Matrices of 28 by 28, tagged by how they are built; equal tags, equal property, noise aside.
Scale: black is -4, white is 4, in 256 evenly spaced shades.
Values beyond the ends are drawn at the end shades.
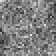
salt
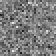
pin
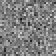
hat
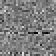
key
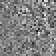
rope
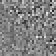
rope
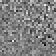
rope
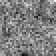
salt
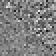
rope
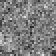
salt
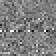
key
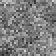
salt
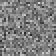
hat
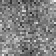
salt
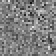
rope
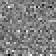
key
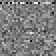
key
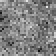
salt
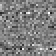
key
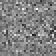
key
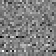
key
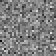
hat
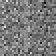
pin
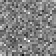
pin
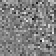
rope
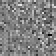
rope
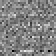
key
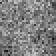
salt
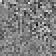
rope
